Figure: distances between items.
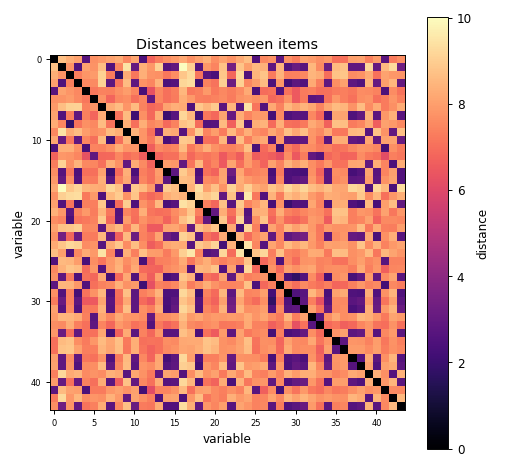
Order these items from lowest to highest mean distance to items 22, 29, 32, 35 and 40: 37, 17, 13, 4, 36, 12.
37, 12, 36, 4, 13, 17
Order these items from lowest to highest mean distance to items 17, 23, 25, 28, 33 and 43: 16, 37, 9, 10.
37, 10, 9, 16
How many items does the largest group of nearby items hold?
17
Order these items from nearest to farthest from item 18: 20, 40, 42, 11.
40, 20, 11, 42
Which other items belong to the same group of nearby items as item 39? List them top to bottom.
9, 13, 16, 42
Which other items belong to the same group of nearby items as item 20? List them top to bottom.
2, 8, 19, 24
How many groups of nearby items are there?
7
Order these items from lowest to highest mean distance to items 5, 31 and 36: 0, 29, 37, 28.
37, 29, 28, 0
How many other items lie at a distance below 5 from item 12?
3
